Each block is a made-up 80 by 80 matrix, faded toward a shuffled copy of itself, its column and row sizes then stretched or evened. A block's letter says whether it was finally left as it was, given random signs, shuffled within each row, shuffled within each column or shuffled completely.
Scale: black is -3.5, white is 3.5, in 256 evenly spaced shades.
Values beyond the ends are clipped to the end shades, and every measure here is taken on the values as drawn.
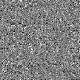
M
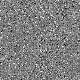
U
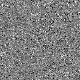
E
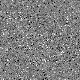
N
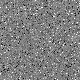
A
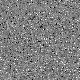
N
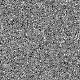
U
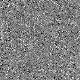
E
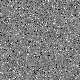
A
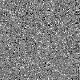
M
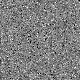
U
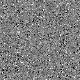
E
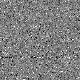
N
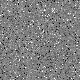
A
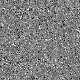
M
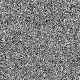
A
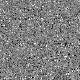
M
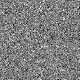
E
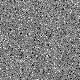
A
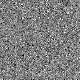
E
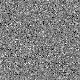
E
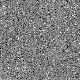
U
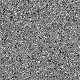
N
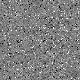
M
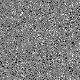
E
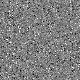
U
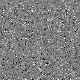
M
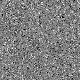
U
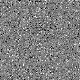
M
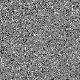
M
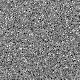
A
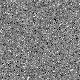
A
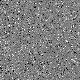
U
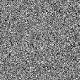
M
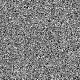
N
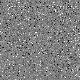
E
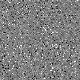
M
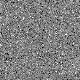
E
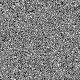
A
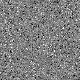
U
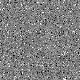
M
